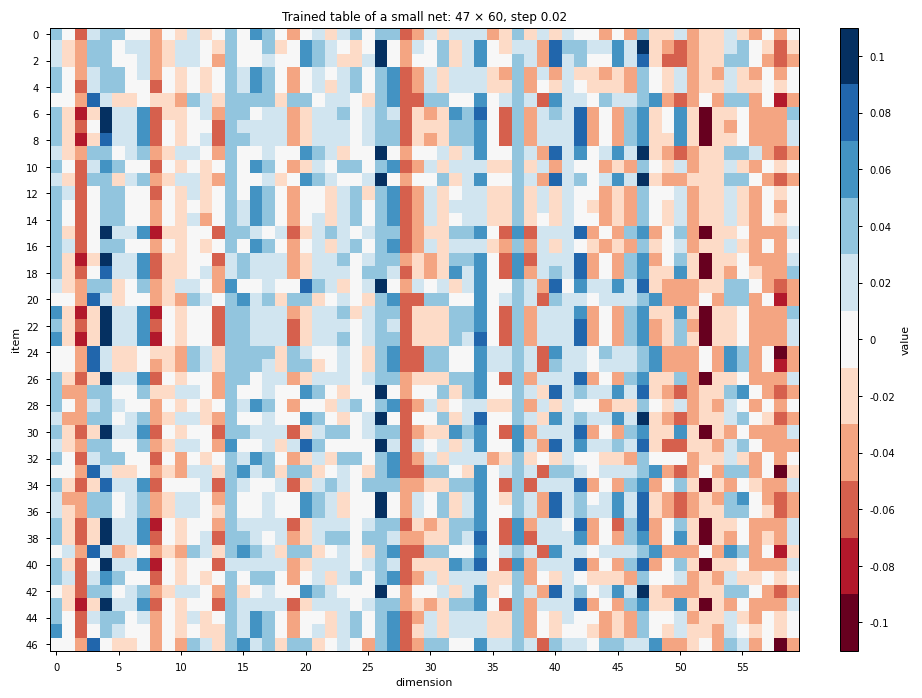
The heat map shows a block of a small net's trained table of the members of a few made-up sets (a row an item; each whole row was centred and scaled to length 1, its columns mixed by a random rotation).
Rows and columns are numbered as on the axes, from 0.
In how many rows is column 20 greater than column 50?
18
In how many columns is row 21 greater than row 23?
5
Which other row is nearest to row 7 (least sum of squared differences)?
43
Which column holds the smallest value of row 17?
52
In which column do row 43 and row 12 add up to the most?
4
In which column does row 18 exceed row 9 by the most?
50
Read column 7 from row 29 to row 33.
0.04 0.06 0.04 0 0
